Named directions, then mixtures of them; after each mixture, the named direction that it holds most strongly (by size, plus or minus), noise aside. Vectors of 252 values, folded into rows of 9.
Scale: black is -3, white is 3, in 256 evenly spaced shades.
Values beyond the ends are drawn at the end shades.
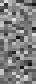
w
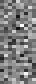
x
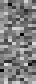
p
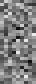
w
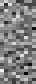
w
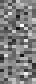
x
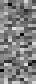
p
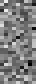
w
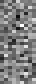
x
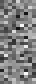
x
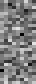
p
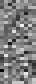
x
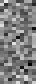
w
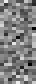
w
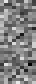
p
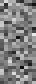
w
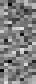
p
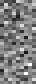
w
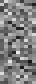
w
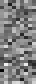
p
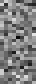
w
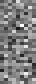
x
